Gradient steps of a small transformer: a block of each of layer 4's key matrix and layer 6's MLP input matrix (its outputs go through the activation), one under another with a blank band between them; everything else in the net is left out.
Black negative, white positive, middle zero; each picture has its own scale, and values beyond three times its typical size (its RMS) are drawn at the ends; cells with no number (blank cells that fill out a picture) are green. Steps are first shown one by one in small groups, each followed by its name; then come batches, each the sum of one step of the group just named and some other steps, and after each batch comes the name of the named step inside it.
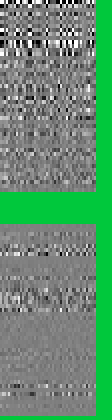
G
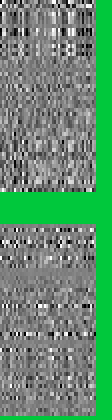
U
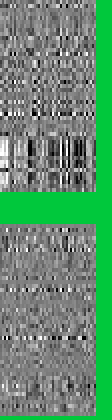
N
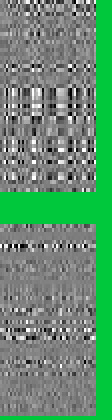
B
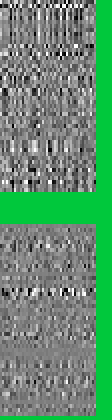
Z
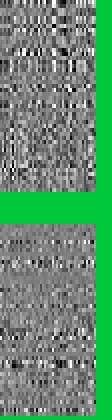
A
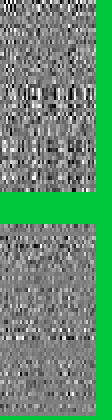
B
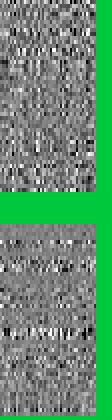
A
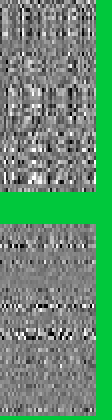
B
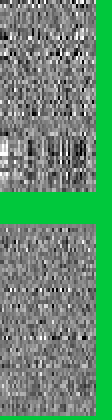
N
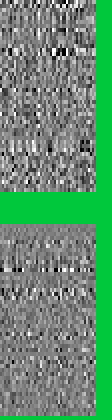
Z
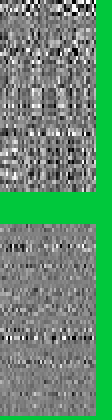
B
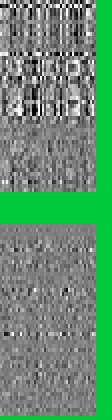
Z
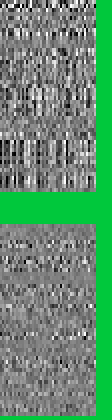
A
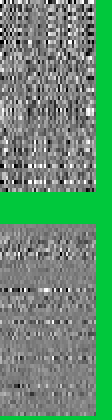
G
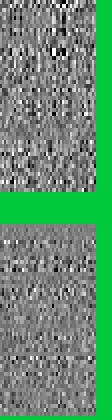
Z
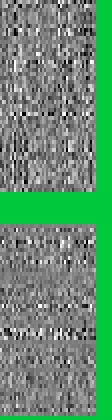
U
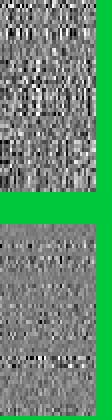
A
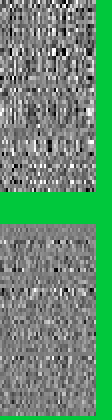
Z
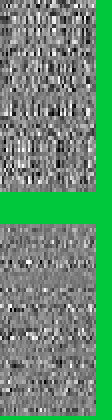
A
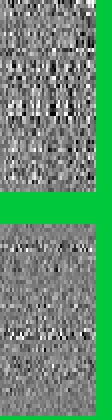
B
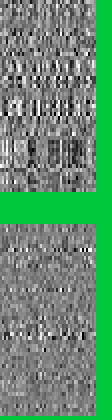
N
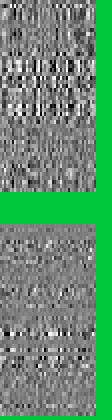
Z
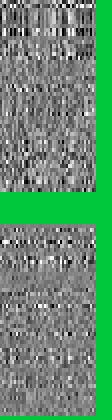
U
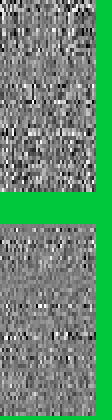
U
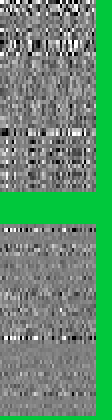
G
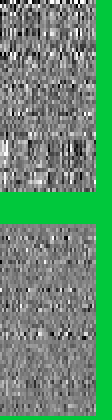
N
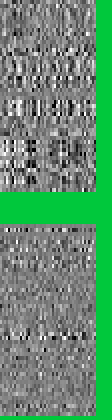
N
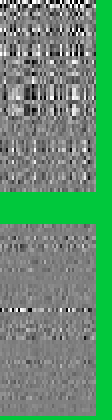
B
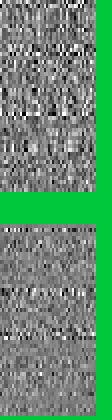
Z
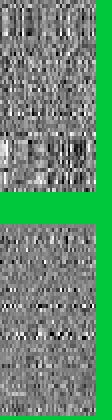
N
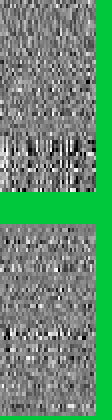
N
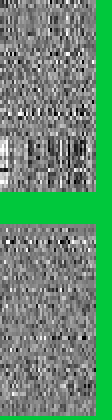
N
